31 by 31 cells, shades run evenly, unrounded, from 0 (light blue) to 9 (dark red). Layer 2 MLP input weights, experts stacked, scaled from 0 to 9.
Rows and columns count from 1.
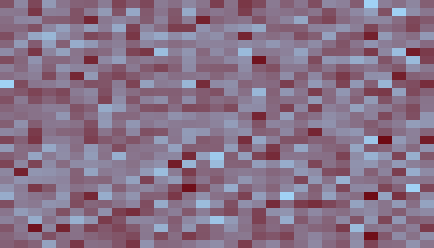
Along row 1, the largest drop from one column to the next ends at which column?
27
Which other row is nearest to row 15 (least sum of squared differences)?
16
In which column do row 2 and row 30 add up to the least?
29
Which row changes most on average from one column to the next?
25
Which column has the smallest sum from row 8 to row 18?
14
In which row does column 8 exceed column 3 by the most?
28
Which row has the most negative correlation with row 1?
30
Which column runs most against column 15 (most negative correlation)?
22
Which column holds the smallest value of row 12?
19
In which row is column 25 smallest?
23
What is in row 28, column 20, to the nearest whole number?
5
